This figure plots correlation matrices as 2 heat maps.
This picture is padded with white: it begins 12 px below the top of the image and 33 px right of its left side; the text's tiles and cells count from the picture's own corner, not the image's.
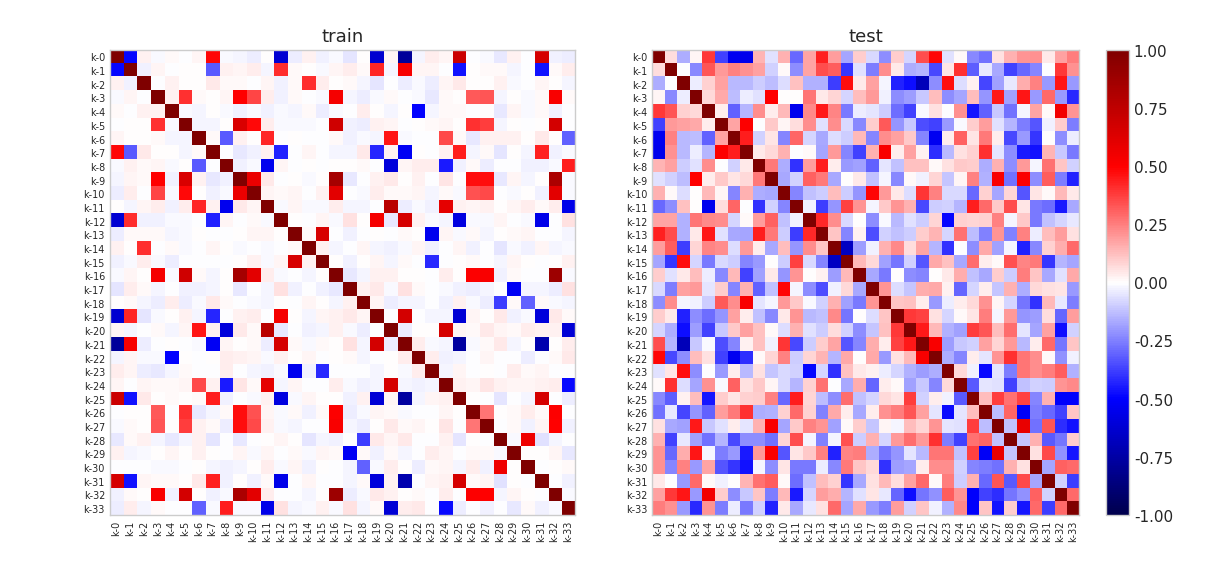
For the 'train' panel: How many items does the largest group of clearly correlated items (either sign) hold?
8
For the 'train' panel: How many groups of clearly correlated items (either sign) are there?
8
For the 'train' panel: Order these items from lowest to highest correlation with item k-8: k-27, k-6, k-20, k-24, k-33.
k-20, k-24, k-6, k-27, k-33
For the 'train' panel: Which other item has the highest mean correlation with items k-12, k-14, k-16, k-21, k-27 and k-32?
k-9
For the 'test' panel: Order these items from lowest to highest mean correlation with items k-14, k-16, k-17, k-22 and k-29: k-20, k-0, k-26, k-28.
k-26, k-20, k-28, k-0
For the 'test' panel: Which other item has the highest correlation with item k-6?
k-7
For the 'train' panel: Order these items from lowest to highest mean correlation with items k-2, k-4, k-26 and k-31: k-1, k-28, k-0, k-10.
k-1, k-28, k-10, k-0
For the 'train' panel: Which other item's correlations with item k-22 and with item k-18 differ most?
k-4
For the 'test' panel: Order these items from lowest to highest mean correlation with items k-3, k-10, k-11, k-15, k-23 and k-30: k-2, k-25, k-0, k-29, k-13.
k-13, k-0, k-25, k-29, k-2
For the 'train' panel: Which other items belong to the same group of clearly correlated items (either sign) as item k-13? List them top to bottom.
k-15, k-23
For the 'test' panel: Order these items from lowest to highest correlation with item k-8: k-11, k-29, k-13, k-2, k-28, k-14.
k-11, k-28, k-2, k-14, k-29, k-13
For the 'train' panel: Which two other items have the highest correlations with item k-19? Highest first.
k-21, k-12
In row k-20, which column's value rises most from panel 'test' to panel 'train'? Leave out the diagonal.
k-24
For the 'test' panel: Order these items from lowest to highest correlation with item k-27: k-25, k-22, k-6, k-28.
k-28, k-6, k-22, k-25
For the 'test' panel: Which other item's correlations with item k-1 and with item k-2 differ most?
k-15
